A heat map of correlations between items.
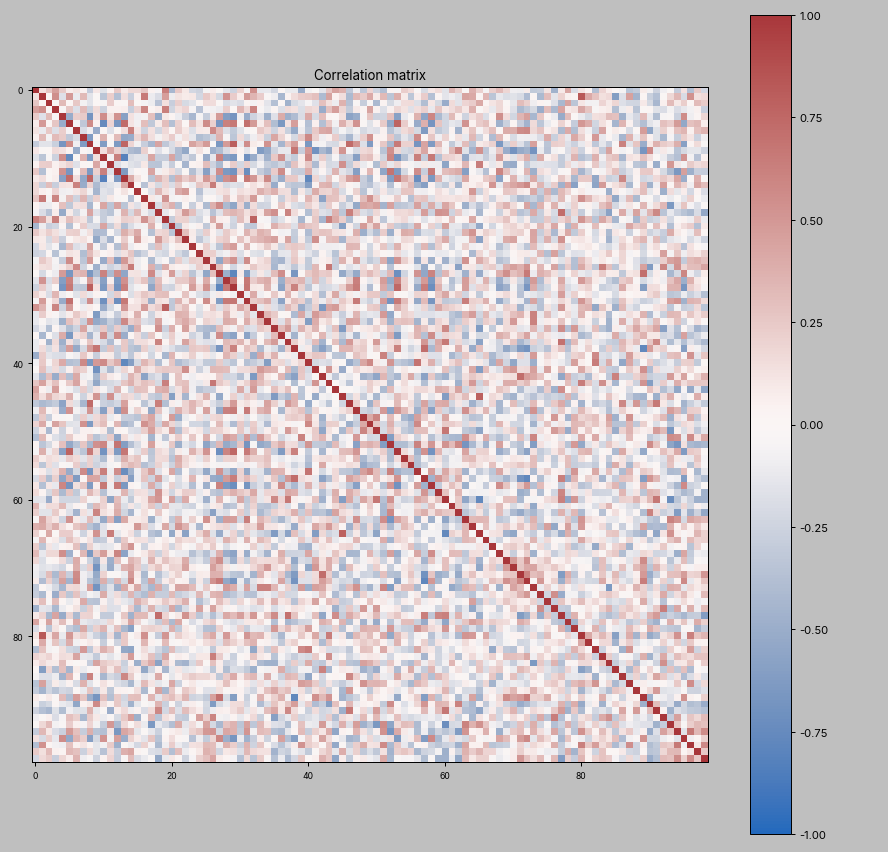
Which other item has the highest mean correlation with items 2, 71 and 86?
14
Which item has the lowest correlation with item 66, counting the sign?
52
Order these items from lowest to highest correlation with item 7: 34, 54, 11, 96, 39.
34, 54, 11, 96, 39
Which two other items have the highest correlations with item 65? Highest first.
45, 11
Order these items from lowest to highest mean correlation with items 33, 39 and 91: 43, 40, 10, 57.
40, 10, 43, 57
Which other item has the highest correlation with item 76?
92
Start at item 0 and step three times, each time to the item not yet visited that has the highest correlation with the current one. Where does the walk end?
3
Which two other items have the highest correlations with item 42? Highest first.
71, 85
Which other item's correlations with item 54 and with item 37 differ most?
60
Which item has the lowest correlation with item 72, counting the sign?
57
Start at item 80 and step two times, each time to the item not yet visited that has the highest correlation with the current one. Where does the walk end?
16
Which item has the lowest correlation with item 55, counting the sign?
48
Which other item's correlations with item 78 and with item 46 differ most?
91
